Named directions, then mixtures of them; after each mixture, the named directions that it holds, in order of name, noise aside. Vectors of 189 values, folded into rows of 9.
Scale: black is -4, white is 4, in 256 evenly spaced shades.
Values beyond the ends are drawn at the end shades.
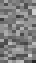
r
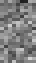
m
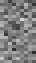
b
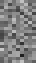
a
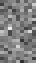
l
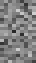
a, r.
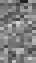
m.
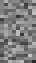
r.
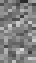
m.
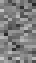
b, l.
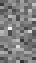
l.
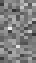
a, l.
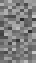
b, l.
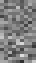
a, r.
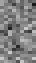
b, l.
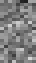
m.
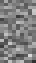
r.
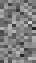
a, m.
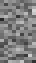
r.
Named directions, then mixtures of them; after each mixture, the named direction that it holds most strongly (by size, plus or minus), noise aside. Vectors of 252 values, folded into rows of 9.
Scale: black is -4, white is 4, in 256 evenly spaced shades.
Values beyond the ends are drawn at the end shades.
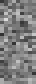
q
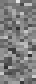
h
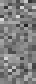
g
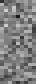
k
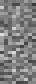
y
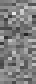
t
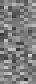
y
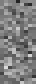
h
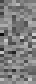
y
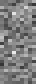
t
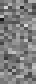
g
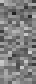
t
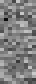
q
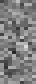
h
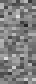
g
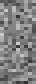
k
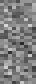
h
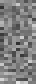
y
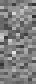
t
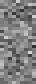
t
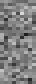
t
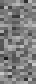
y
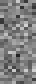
g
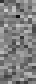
k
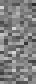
y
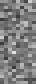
g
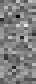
g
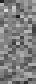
k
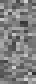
q
